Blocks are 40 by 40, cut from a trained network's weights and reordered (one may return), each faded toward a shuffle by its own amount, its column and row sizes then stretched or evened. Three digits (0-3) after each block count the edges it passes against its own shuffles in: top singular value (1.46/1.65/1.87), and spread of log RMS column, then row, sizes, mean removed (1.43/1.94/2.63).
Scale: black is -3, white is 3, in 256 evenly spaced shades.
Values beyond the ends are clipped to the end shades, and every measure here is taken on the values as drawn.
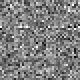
1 0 1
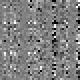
2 3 1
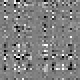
3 3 3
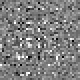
2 1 2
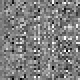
2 3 1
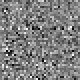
0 1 1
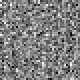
0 0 0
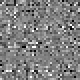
0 1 3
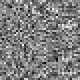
3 1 0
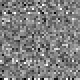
1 0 2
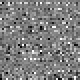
0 0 3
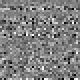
0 1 3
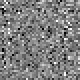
0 1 0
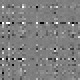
2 2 2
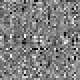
1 2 1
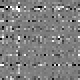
2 2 3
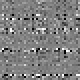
1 2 3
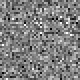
0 0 0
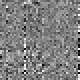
3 2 1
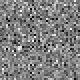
0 1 1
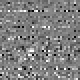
0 1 3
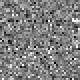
1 0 1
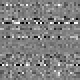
2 0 3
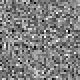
0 0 0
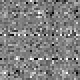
1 1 2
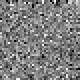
1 1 1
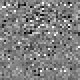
0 1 2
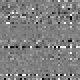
3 0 3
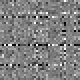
3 2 2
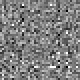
1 2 1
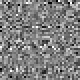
1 1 2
